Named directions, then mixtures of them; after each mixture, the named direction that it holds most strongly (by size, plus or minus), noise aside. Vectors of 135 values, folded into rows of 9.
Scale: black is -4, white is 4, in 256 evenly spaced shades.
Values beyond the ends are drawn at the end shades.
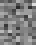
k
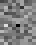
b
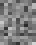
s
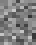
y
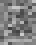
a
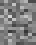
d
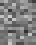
d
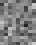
s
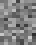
y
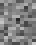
s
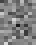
b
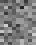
b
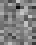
k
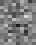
d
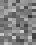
y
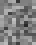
s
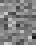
y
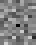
y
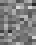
k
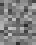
s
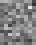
k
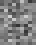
d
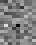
b
